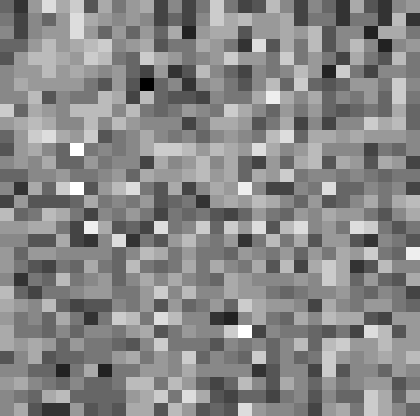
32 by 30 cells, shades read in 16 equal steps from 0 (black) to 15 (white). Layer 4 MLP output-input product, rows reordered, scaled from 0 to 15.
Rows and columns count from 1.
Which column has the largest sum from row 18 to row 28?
24
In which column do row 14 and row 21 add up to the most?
21
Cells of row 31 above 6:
16
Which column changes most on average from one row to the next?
18
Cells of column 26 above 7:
19
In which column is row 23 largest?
12
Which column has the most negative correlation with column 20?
10
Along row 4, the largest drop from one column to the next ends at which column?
20
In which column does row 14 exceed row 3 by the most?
14
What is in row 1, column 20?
11
